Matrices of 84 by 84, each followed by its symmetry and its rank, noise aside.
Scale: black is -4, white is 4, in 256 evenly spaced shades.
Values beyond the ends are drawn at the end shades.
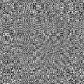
antisymmetric, rank six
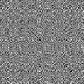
symmetric, rank six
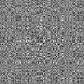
symmetric, rank four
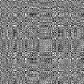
symmetric, rank four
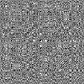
symmetric, rank eight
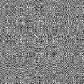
symmetric, rank eight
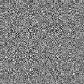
no symmetry, rank eight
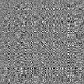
antisymmetric, rank six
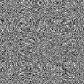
no symmetry, rank eight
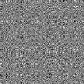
antisymmetric, rank eight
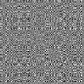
antisymmetric, rank four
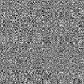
no symmetry, rank eight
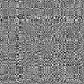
antisymmetric, rank six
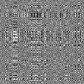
antisymmetric, rank four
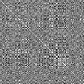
symmetric, rank four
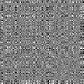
antisymmetric, rank four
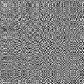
symmetric, rank four
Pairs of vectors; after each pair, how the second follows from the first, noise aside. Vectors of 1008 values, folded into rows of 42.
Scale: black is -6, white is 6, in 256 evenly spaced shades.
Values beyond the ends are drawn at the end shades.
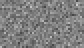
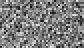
negated, scaled up.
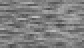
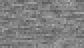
wrapped around, shrunk.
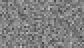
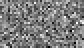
wrapped around, negated, scaled up.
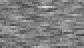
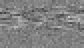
reversed, partly zeroed.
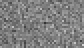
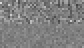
reversed, partly zeroed.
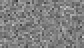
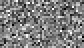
negated, scaled up.
